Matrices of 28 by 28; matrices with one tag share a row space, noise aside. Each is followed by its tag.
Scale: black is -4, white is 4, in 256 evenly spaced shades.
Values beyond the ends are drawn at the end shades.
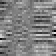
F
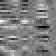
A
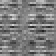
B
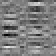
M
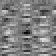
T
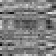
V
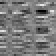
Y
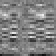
B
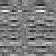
B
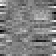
F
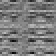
B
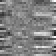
F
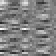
A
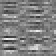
M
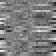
F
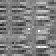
Y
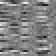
A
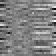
F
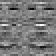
B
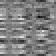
Y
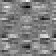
T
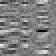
A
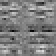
B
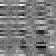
Y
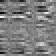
Y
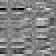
Y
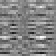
B
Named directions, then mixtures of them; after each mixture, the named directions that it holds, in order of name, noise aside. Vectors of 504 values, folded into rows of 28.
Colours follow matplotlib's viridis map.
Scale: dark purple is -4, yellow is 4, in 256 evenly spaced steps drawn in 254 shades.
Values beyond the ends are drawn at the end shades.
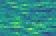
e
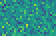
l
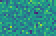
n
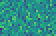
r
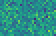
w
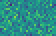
r, w.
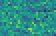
e, w.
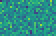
n, r.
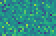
l.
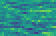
e.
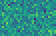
l, w.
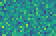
l, r.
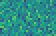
r.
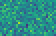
l, w.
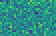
n.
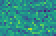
e, w.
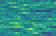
e.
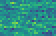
e, w.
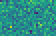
n.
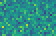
l, r.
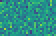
n, r.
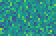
r.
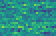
e, l.
